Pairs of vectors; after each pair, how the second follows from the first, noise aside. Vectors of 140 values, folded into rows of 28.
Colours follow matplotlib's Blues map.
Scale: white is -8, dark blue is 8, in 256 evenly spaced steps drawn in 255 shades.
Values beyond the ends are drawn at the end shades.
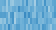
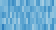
wrapped around.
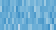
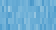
wrapped around, shrunk.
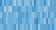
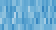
shuffled.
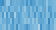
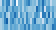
reversed, scaled up.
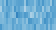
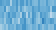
wrapped around.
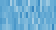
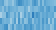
shuffled.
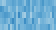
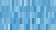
wrapped around.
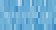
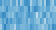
shuffled.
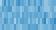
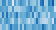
wrapped around, scaled up.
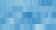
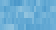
reversed, negated, shrunk.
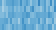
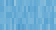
wrapped around, negated, shrunk.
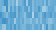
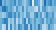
wrapped around, scaled up.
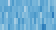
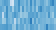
reversed, negated.
